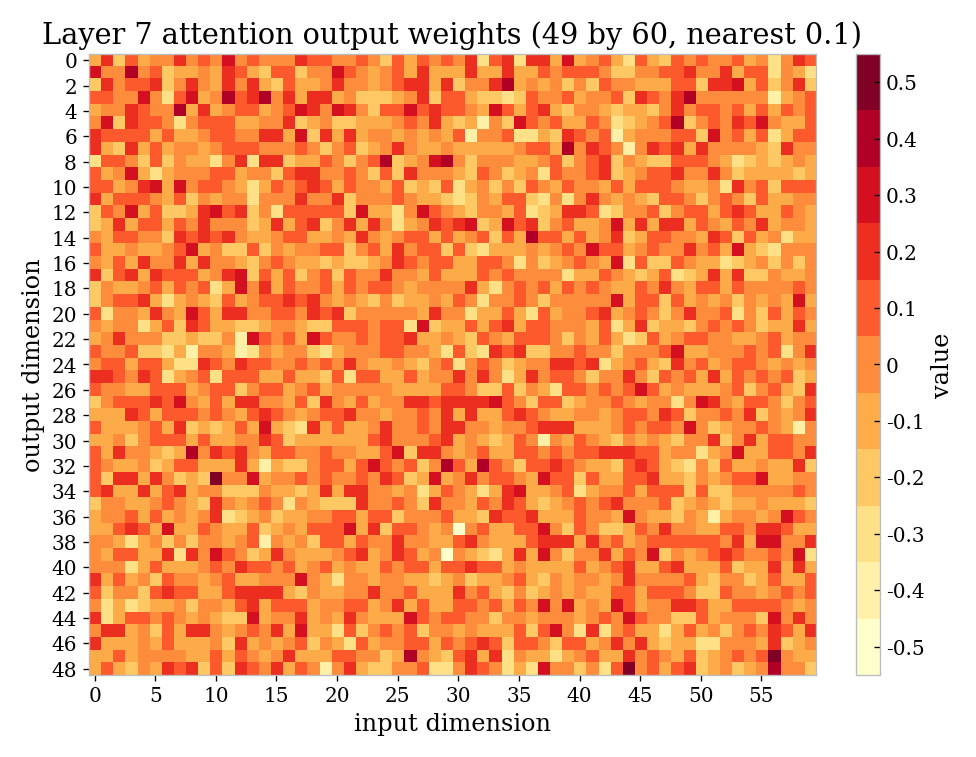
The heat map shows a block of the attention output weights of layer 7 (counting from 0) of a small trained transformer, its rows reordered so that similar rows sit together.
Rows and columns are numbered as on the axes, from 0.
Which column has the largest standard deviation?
56
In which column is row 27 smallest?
48
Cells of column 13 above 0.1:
8
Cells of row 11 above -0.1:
38
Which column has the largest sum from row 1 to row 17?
3
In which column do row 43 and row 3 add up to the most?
49
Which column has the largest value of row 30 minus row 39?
29
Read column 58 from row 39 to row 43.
0.3 0.2 -0.1 0 -0.1
